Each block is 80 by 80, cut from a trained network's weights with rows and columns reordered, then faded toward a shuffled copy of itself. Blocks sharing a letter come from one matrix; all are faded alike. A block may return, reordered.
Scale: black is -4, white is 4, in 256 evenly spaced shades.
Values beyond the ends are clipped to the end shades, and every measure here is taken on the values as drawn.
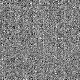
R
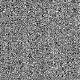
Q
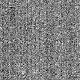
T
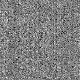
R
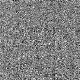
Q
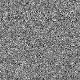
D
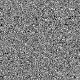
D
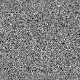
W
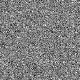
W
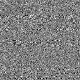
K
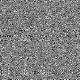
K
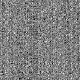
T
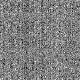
T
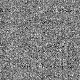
Q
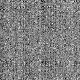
T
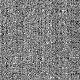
T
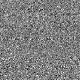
K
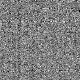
Q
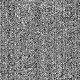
T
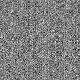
R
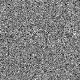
W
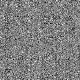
Q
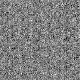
R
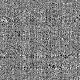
T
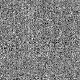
Q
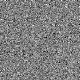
D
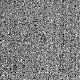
R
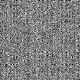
T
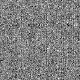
R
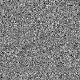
W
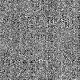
R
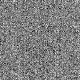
Q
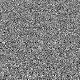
K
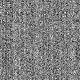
T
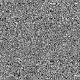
K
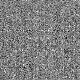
R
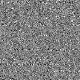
D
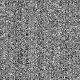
R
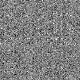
Q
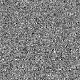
K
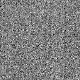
Q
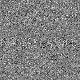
D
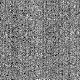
T
